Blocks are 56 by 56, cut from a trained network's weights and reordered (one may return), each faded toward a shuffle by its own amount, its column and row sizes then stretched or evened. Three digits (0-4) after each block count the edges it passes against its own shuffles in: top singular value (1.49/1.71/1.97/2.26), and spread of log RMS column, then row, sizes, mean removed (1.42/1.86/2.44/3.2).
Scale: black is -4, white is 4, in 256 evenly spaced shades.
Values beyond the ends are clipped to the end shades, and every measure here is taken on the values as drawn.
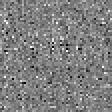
0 1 1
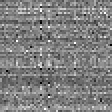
3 1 0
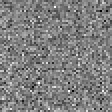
1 1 2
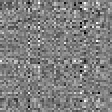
4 3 2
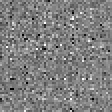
0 2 2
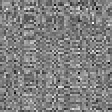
4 2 2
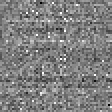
1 2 1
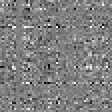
3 3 3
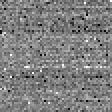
2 1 1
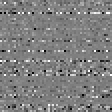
3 0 4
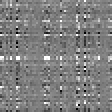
4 4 1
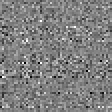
1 1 3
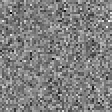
0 2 0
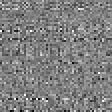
2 1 3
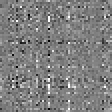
1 3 3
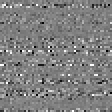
0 0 4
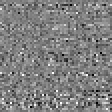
2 0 3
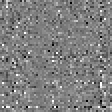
0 2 2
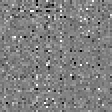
1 2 2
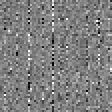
3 3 0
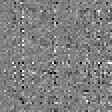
1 3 2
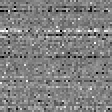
3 1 3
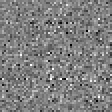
0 1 2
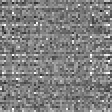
3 3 0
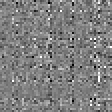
0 3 3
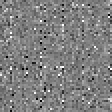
1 2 1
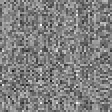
2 0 1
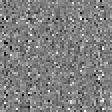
1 2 1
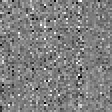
0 3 0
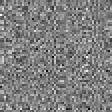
3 0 1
